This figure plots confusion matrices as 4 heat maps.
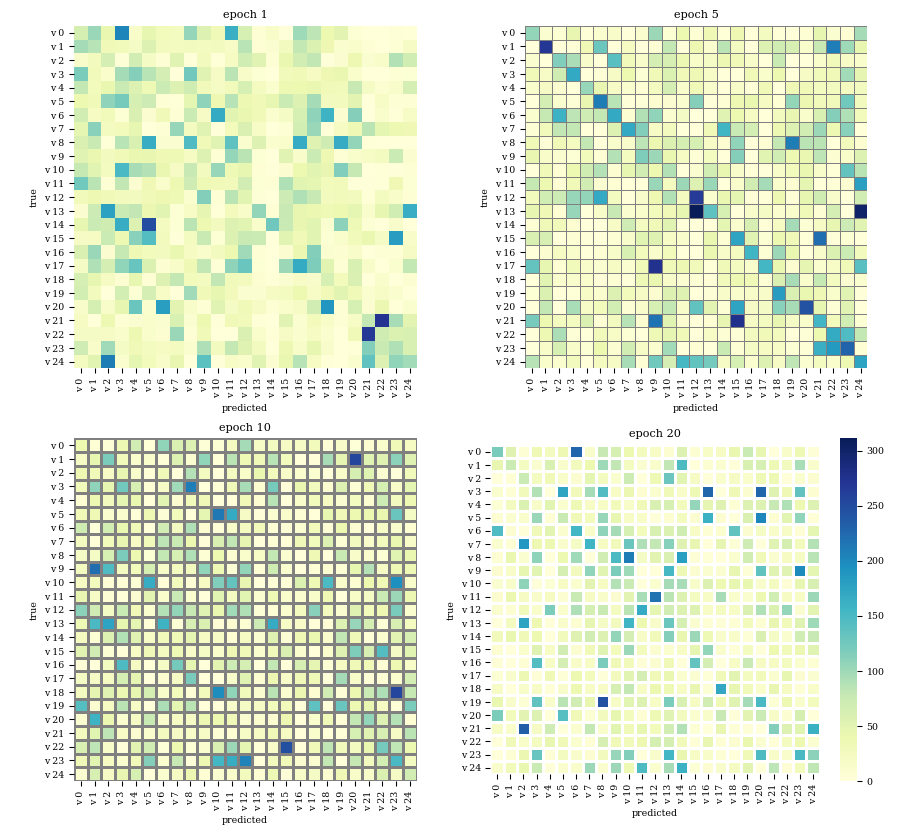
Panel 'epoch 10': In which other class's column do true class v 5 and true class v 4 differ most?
v 10
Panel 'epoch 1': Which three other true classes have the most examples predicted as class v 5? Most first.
v 14, v 8, v 15
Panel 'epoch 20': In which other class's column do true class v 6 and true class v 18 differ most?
v 17
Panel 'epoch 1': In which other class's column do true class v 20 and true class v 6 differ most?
v 10
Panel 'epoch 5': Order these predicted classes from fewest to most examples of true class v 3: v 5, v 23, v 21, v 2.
v 5, v 21, v 2, v 23
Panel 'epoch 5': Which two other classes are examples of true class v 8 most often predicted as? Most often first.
v 19, v 15
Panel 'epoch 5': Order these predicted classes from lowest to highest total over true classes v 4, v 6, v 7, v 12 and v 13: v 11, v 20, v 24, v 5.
v 11, v 20, v 5, v 24
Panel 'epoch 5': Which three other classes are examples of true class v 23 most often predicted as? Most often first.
v 22, v 21, v 10
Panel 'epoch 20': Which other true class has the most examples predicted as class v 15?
v 16
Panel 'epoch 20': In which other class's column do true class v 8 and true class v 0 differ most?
v 10
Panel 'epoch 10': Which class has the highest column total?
v 23
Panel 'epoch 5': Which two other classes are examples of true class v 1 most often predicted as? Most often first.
v 22, v 5
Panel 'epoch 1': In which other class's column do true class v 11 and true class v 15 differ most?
v 23
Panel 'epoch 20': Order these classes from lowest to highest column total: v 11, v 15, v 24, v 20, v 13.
v 15, v 11, v 24, v 20, v 13
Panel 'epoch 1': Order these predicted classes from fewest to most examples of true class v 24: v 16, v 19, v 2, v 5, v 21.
v 19, v 5, v 16, v 21, v 2
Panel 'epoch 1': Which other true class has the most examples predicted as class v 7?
v 22
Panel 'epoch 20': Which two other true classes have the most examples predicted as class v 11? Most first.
v 12, v 24
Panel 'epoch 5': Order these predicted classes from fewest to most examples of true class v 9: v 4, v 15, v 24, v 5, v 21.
v 5, v 4, v 24, v 21, v 15
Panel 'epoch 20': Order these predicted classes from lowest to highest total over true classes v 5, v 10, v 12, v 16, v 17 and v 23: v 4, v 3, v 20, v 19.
v 4, v 19, v 3, v 20
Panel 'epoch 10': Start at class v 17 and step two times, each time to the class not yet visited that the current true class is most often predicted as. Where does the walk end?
v 3
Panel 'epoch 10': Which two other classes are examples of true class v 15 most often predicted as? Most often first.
v 22, v 20
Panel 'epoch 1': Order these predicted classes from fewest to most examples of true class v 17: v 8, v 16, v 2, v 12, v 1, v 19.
v 19, v 8, v 2, v 1, v 12, v 16
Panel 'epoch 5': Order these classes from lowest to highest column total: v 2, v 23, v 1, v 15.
v 2, v 1, v 15, v 23
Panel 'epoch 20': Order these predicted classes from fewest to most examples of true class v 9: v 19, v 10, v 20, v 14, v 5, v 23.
v 19, v 14, v 5, v 10, v 20, v 23
